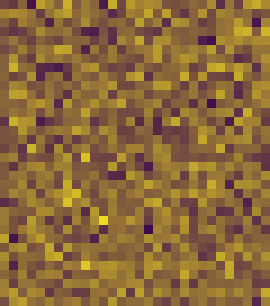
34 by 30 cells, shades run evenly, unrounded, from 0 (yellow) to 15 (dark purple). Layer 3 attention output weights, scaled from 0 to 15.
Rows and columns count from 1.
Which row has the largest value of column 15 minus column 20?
3
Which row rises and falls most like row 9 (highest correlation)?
25
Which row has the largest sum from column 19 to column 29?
12
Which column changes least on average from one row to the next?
1
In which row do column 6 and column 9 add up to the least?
22
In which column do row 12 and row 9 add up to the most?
24
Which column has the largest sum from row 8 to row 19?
5
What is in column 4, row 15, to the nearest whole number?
8
